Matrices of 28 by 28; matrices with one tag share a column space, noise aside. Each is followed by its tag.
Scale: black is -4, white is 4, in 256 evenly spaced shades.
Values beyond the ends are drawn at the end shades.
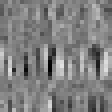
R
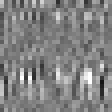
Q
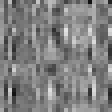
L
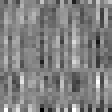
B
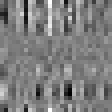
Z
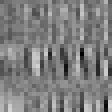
R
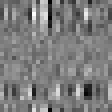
Z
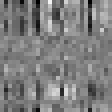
Z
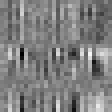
R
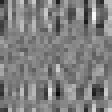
Z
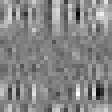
Z
